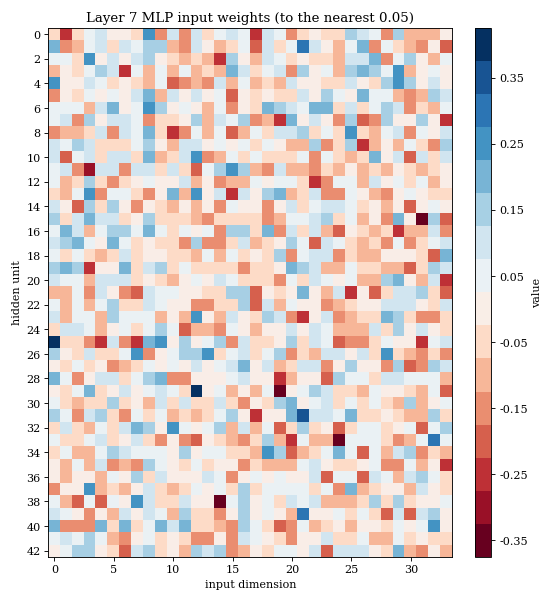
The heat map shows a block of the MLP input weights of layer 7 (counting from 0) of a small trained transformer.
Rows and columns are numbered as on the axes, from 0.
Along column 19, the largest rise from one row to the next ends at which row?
30
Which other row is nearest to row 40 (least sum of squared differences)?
39
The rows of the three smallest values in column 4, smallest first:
25, 38, 13
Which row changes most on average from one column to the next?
7
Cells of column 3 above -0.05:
26
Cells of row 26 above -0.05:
19
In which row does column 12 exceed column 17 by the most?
29
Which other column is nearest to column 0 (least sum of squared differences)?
9
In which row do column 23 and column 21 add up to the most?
31
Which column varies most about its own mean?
3
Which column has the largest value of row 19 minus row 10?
1
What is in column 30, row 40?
0
